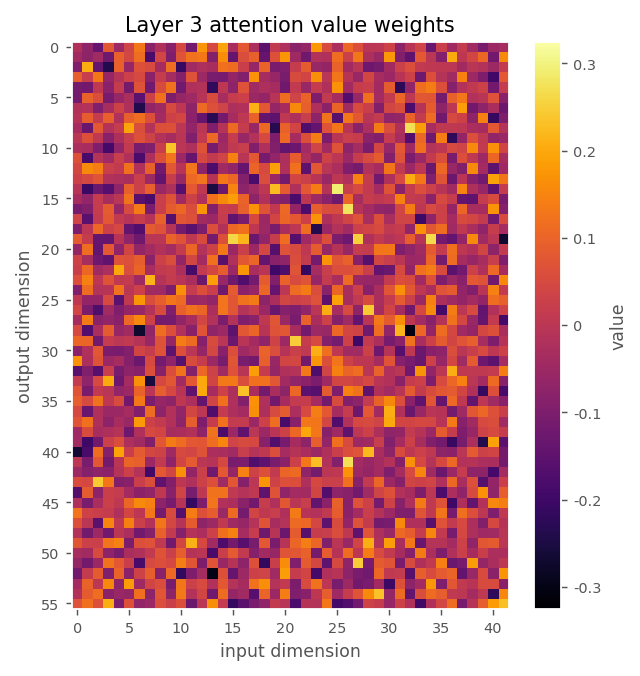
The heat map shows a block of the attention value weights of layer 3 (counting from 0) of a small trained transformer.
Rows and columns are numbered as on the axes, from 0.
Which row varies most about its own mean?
19
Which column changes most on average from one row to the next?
40
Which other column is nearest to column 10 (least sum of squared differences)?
8
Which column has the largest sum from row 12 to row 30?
31
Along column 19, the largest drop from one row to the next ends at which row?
15
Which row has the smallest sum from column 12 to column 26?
55
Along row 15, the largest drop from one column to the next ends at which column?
6
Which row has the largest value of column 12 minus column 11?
34
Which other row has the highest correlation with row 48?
11
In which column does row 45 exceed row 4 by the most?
13
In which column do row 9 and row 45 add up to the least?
36
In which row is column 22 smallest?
22
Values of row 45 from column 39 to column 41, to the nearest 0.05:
0 0.15 0.15
